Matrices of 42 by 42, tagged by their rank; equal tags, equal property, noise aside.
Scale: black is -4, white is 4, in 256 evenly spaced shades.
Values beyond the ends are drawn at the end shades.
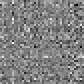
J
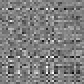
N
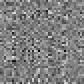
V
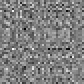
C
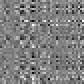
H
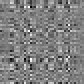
N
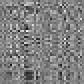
C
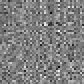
V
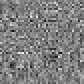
V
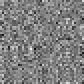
V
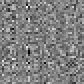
V
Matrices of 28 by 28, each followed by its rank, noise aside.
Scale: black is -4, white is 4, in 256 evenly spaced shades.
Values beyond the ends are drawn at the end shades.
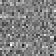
six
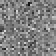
eight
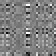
two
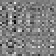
three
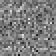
eight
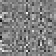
four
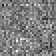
eight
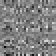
four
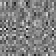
three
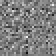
eight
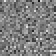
eight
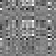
two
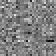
six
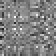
four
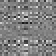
two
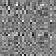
four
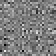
four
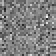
eight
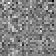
eight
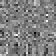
four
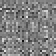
four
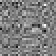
four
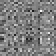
four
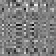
three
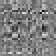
four
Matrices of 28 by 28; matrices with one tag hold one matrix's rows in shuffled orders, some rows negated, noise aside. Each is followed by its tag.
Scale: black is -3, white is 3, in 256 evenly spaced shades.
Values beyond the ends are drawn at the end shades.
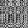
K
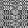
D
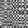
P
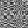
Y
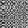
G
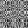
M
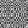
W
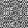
D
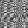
Y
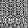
K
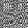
D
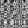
Y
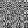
M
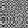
G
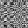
Y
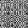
W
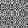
W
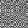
W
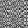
M
